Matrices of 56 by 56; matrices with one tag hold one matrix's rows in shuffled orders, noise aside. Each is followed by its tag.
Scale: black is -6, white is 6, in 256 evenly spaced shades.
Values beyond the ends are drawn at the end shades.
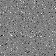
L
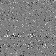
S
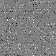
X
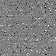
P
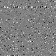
S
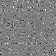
S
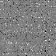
P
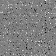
P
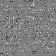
X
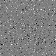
L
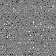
X
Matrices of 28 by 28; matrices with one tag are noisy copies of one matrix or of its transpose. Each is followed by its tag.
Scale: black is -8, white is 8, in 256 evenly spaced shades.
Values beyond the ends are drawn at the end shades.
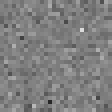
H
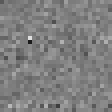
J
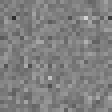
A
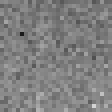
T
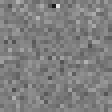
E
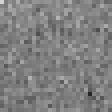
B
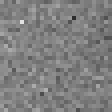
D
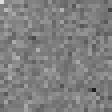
B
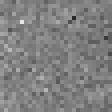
D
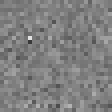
J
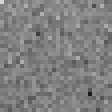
B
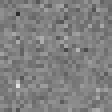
A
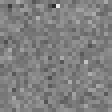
E
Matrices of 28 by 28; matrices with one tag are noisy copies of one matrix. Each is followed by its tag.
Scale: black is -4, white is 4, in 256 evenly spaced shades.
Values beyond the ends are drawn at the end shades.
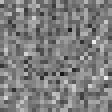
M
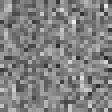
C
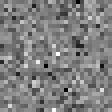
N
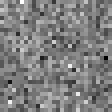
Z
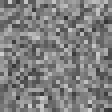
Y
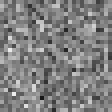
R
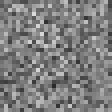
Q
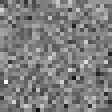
Y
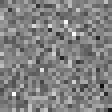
Y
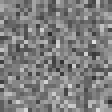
M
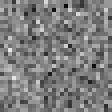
R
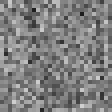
R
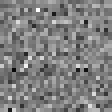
N
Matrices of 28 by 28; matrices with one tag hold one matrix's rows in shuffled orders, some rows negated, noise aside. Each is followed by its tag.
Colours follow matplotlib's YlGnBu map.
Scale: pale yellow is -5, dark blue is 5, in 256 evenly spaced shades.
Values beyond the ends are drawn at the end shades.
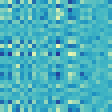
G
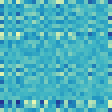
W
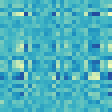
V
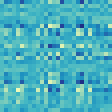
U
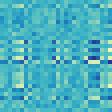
V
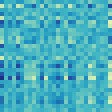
W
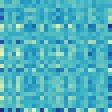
W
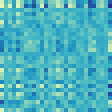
W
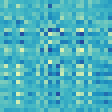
U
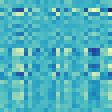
V
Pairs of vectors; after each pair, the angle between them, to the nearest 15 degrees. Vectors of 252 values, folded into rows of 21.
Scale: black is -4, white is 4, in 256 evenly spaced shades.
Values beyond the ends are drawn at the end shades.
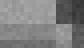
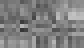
120 degrees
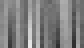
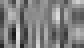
75 degrees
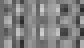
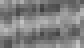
120 degrees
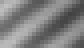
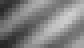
165 degrees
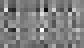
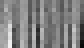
75 degrees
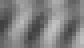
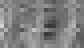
135 degrees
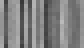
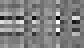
105 degrees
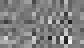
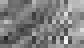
135 degrees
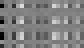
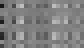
15 degrees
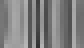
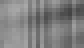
45 degrees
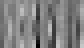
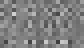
75 degrees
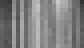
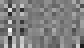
90 degrees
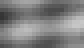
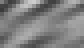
60 degrees
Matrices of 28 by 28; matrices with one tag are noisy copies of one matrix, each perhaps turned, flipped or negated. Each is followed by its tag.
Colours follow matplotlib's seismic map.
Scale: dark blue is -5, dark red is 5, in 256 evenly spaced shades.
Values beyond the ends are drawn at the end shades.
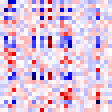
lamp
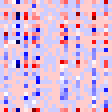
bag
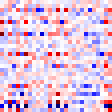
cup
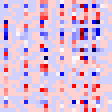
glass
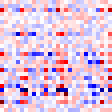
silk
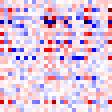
silk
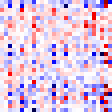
cup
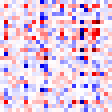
glass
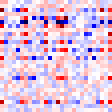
silk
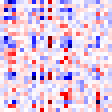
lamp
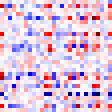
bag
